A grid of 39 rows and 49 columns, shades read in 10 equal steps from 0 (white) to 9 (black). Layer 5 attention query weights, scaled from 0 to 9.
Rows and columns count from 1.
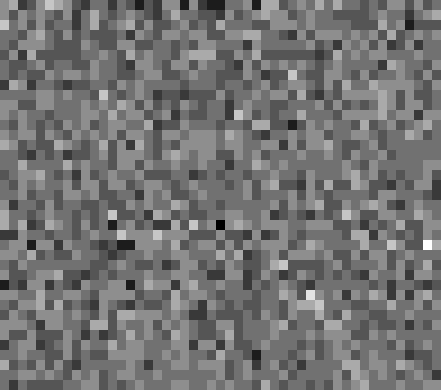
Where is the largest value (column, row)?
25, 23
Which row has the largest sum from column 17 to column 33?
1
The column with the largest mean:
9
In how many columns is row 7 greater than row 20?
16
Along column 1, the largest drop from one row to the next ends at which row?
30
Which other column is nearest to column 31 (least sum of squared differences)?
37
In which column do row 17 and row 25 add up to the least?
48
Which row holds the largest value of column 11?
31
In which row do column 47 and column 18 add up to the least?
22
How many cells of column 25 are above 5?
17
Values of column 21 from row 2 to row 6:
5 4 5 5 4
